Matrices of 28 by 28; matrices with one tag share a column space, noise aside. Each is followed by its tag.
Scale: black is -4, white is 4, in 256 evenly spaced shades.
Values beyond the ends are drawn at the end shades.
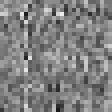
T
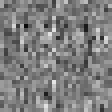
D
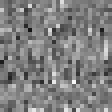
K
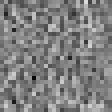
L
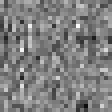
D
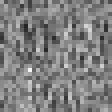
D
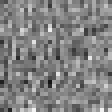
K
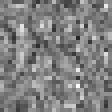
D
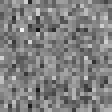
L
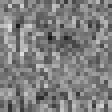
D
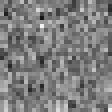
T
